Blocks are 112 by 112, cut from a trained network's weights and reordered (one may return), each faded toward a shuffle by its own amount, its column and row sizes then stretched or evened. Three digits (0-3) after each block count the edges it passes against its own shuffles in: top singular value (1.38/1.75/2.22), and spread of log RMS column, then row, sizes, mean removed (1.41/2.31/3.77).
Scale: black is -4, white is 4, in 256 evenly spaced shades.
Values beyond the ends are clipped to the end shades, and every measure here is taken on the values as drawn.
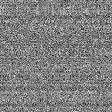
2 0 0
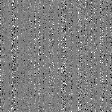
0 3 0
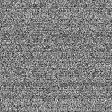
2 0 0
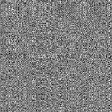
3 2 1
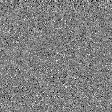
1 0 1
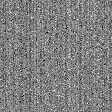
2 0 0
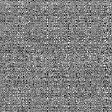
3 2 0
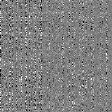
1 3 1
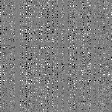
1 3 2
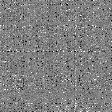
1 1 2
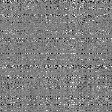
1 1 3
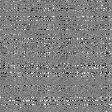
1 1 3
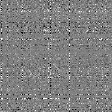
2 2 2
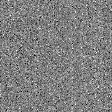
0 1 0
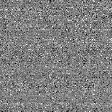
1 1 1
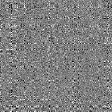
3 2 2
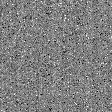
0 0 0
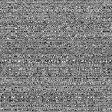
2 0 2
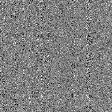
1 2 0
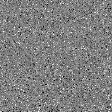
0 1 1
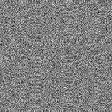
3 0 0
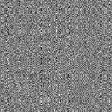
3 2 0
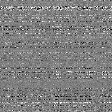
2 1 3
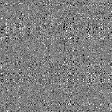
3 2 2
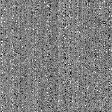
1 2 0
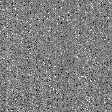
0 1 0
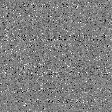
0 0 2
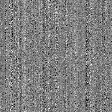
2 2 0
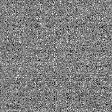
1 2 0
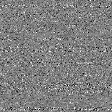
1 0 2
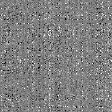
1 2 2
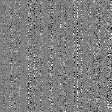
1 3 0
